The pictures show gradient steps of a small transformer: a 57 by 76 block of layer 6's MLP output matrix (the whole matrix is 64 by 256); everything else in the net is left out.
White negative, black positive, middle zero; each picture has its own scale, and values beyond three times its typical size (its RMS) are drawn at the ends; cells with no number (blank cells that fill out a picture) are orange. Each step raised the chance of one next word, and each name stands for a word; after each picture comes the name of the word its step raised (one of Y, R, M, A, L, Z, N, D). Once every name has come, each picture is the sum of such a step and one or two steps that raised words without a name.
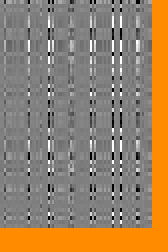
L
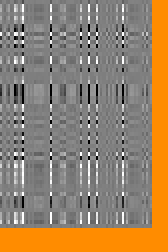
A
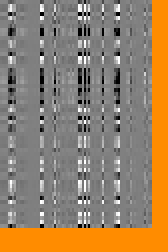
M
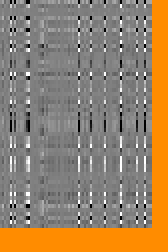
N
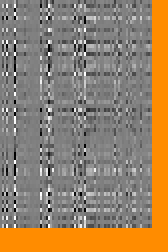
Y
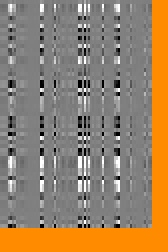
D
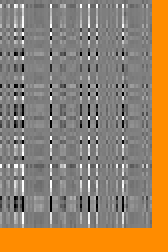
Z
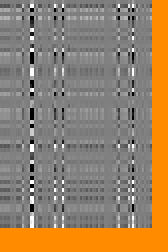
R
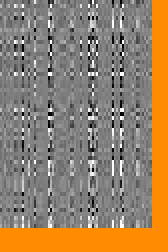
Y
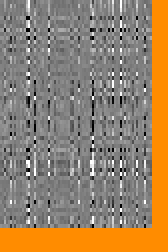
D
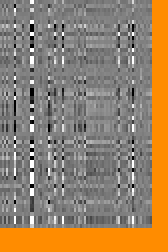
A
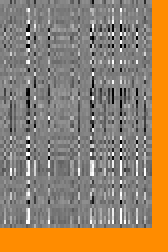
A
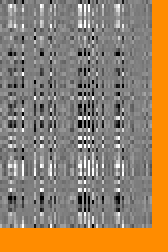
Z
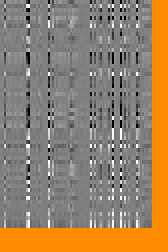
R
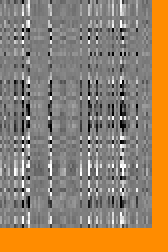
Z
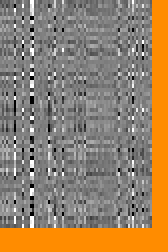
Y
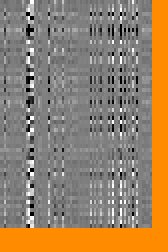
M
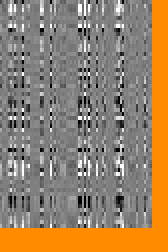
Z
